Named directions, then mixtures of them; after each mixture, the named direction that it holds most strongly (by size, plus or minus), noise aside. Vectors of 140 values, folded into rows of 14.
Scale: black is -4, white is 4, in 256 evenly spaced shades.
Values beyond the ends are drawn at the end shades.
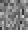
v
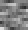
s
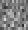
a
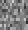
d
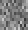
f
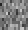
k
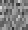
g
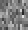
v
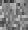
g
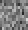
v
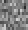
d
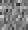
g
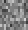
d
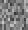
d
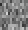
k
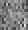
f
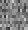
d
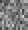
v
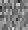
g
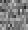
d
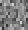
k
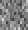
f
